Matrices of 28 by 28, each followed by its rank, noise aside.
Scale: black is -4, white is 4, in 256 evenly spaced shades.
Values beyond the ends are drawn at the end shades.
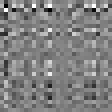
two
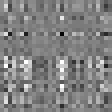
two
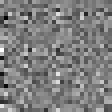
four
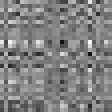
two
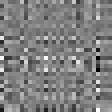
two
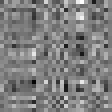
two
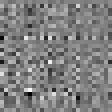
three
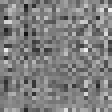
four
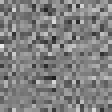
four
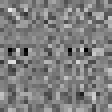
four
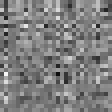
three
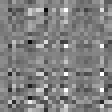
two
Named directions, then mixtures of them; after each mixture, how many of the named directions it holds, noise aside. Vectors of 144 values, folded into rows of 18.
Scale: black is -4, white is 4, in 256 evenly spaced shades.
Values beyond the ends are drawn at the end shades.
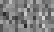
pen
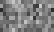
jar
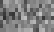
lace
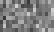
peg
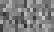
one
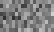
four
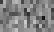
four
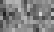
two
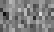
two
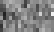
four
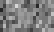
two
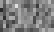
two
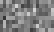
one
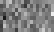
three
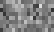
one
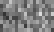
two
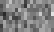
three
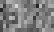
two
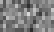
two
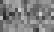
two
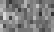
four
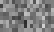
two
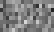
one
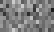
two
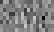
two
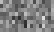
two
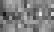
three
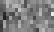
four
